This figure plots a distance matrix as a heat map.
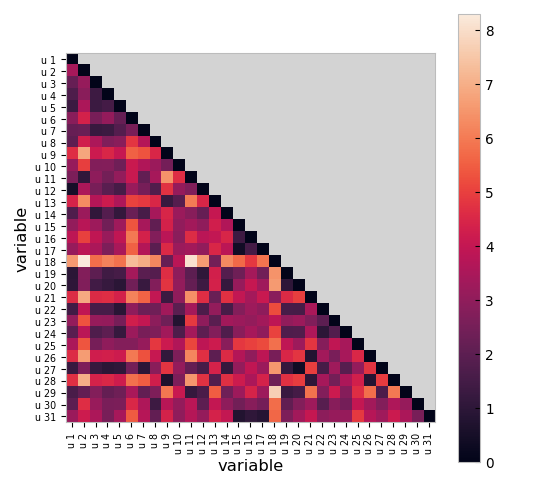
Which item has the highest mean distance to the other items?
u 18
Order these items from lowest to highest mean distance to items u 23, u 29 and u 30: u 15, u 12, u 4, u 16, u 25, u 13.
u 12, u 4, u 15, u 16, u 13, u 25
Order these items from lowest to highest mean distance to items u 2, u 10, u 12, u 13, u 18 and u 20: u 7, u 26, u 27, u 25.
u 27, u 7, u 26, u 25
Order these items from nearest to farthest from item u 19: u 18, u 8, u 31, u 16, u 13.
u 8, u 31, u 16, u 13, u 18
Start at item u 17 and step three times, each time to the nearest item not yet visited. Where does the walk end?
u 16
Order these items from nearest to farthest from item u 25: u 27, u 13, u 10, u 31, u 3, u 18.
u 3, u 27, u 10, u 13, u 31, u 18
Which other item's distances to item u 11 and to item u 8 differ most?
u 2
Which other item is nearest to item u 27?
u 20
